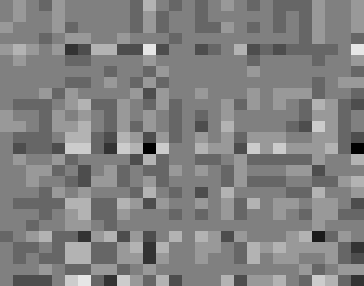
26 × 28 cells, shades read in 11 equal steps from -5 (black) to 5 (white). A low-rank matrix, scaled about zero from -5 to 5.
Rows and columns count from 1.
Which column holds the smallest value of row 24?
12
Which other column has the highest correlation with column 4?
14
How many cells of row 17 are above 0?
7
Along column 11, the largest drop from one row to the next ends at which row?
15
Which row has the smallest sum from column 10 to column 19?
5
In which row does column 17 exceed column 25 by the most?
22
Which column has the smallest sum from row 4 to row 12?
24
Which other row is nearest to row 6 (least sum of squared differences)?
8
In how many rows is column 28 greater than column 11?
11
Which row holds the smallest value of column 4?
26
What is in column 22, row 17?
-1
